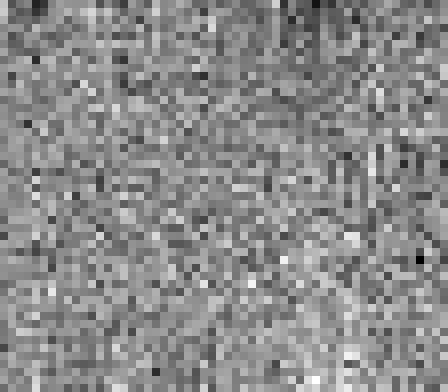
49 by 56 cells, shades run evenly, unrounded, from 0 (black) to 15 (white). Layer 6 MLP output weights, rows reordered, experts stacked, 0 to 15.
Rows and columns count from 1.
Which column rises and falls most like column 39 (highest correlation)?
40
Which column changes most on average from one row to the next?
26
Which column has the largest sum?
45
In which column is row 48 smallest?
25
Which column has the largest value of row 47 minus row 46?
44
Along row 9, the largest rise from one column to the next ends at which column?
48
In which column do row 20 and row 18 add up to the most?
47
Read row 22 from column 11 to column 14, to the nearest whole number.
9 9 6 8
